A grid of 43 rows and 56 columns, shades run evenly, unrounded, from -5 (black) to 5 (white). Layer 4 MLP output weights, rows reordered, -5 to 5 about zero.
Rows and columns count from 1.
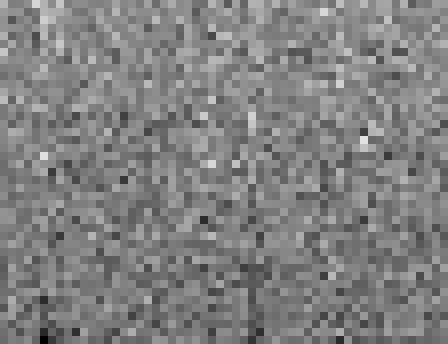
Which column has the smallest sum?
21
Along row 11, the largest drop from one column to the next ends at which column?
44
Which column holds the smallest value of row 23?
16
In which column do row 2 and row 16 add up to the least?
25
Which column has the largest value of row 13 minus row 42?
27
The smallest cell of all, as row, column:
43, 6
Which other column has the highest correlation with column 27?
3
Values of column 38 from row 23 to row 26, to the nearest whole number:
-1 1 -2 0
